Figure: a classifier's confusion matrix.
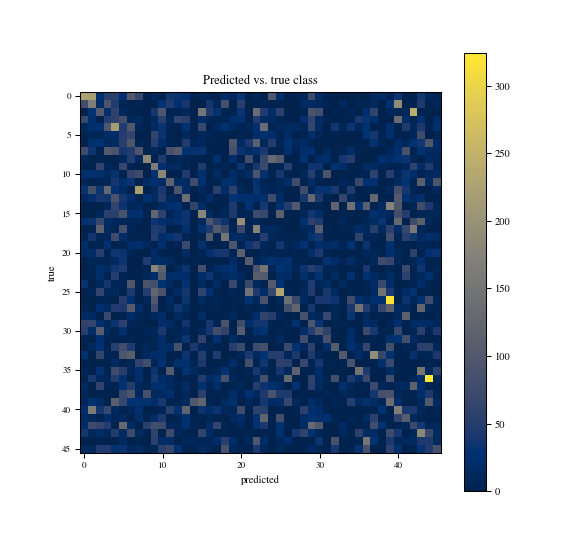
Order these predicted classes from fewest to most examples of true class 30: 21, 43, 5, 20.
21, 5, 43, 20
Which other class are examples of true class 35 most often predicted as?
43
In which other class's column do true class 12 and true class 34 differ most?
7
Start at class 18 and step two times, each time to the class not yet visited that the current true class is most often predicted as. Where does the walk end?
20
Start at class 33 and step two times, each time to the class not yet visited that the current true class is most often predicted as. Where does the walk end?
42
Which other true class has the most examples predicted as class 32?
14
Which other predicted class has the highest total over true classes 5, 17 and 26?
39
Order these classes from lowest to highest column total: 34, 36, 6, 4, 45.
45, 34, 36, 6, 4
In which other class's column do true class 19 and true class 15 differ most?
9
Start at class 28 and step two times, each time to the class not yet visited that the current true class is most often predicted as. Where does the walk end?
23
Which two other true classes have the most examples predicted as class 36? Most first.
44, 14
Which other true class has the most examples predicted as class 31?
10
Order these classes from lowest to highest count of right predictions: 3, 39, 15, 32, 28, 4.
3, 28, 32, 39, 15, 4
